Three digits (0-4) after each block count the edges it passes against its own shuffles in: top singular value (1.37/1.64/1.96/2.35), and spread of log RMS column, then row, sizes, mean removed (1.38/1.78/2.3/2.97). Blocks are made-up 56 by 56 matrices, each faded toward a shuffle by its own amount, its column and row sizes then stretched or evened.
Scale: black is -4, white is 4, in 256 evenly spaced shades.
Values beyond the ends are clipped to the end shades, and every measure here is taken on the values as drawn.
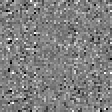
1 2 1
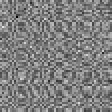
4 0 2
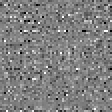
2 1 3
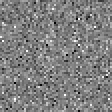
1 1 0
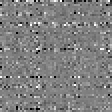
1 2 4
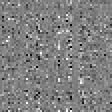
0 3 2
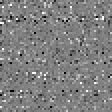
0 1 3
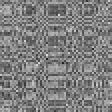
4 0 1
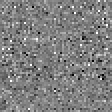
0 1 2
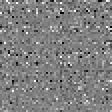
0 2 3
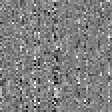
1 4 0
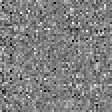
0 3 0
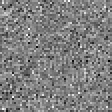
0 0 0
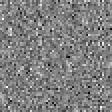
2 1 1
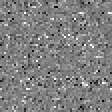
1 0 3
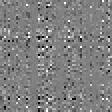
3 4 2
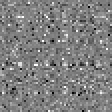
3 0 2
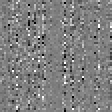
0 4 0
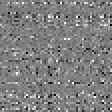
3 1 4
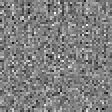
2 2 0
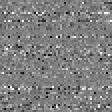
1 0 4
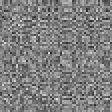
4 0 3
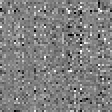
2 3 2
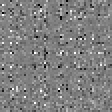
0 3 2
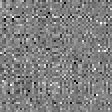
4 0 2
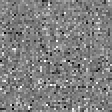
1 0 2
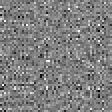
3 2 1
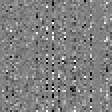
2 4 1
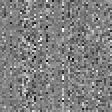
0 4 0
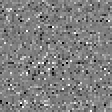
0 0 2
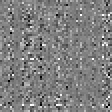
2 4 1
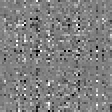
1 4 3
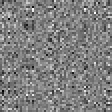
3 3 0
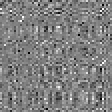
4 2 2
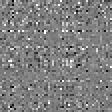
3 2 3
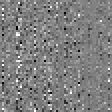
0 4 0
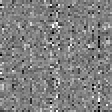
1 3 2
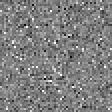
1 0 0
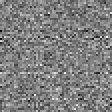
3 0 2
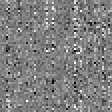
1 4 1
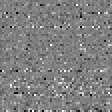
0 0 3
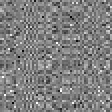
4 0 0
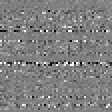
2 0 4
